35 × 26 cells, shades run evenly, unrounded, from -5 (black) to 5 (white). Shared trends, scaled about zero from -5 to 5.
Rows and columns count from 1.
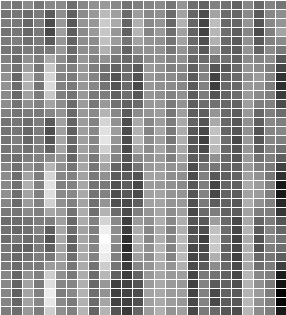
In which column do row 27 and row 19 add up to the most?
10
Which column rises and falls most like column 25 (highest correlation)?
18
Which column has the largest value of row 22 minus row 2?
5
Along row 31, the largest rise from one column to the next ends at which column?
23
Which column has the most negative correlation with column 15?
12
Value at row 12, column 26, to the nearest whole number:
-2
